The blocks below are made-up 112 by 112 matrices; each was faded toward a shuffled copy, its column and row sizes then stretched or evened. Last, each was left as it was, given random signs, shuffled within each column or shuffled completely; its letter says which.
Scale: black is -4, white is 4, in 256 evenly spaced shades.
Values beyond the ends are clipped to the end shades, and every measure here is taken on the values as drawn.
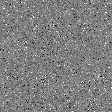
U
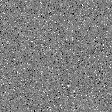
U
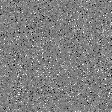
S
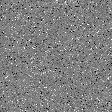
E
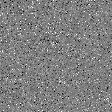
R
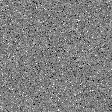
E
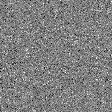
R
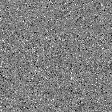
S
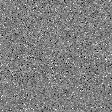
R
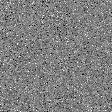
U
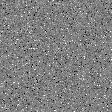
E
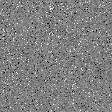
R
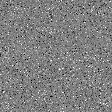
S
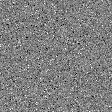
E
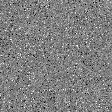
S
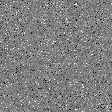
R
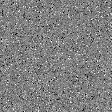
S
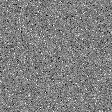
E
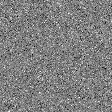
U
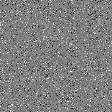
S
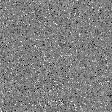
S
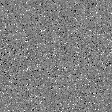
S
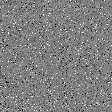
R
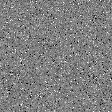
U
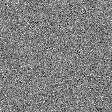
U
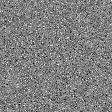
E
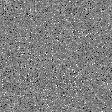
R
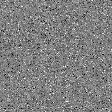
R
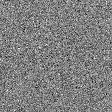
E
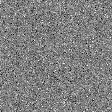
U
